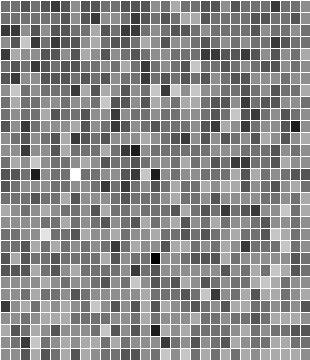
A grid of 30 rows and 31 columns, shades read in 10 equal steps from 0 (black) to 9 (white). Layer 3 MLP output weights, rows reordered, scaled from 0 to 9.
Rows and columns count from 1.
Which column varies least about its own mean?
31
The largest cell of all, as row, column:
15, 8
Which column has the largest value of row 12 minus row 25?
22
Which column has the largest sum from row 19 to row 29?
28
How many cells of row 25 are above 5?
7
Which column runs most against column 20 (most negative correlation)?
10
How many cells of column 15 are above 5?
7
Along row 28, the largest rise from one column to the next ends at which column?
17
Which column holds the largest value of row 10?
24
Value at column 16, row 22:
0
